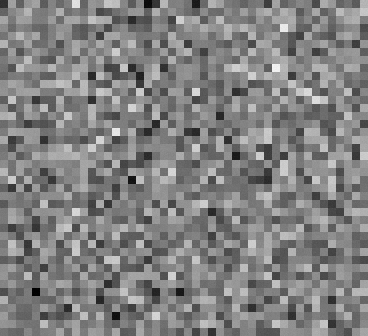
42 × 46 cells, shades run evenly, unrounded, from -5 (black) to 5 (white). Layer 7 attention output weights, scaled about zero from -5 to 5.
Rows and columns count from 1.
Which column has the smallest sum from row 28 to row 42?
5
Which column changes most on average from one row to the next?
15
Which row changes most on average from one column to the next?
23
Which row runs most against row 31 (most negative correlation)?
8
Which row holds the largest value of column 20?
40
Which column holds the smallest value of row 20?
30
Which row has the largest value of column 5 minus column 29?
18
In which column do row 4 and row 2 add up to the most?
36
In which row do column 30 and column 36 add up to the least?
20
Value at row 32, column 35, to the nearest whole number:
-1
